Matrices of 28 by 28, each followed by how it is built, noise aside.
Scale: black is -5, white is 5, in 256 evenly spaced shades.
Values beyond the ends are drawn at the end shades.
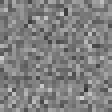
noise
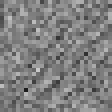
Hankel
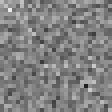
diagonal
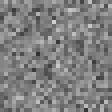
noise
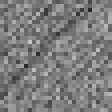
Hankel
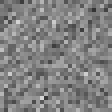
Hankel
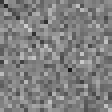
diagonal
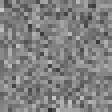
noise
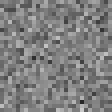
noise
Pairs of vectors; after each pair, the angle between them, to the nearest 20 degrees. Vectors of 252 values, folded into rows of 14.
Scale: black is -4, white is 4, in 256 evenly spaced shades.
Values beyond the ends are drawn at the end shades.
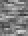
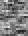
160 degrees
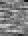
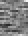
160 degrees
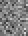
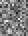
140 degrees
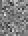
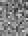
100 degrees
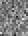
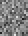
160 degrees
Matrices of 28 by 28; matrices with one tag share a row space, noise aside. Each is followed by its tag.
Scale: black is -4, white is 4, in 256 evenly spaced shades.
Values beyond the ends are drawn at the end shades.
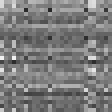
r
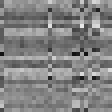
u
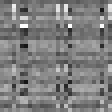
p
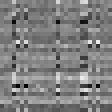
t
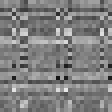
p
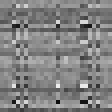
t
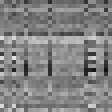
r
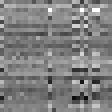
u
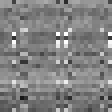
p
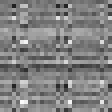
p
